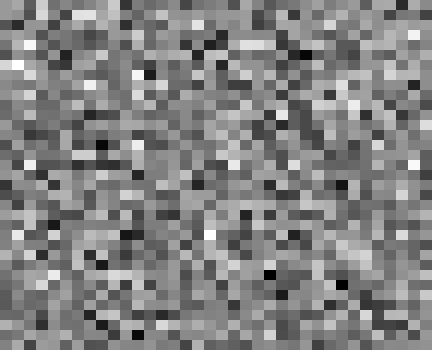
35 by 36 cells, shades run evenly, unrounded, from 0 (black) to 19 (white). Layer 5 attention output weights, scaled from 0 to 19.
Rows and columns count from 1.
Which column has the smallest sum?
25
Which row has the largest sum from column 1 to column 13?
28
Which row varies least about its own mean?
35
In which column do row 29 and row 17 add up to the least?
29
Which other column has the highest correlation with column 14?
8
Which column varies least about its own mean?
15
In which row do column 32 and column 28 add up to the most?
11
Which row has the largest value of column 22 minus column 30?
5
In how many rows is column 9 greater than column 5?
20
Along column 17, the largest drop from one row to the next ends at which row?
9
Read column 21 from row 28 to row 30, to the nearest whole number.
12 9 10
